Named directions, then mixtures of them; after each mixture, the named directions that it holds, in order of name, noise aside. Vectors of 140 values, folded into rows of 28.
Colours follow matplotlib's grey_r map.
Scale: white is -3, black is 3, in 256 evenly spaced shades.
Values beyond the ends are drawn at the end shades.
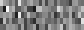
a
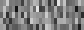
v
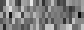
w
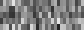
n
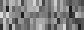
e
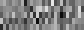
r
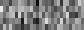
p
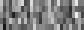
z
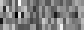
a, n, p.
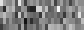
a, r.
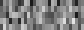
z.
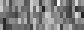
v, z.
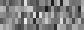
p, r.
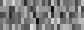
n, r.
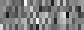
r, v.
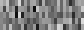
a, p, v.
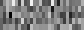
n, r, w.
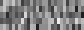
n, v.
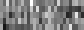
v, w, z.
